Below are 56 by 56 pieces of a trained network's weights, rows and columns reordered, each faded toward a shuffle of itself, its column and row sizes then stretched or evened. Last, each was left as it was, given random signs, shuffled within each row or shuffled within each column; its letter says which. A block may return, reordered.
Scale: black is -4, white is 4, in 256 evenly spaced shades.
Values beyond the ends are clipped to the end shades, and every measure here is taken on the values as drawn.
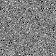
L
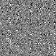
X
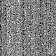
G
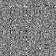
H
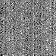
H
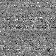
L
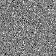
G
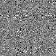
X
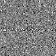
X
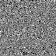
L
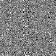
X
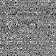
H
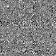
X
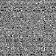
H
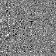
X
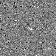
L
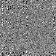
X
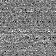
L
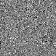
L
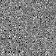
X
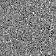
G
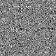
X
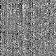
H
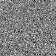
X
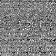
H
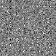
X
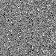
G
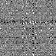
H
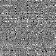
H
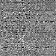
H
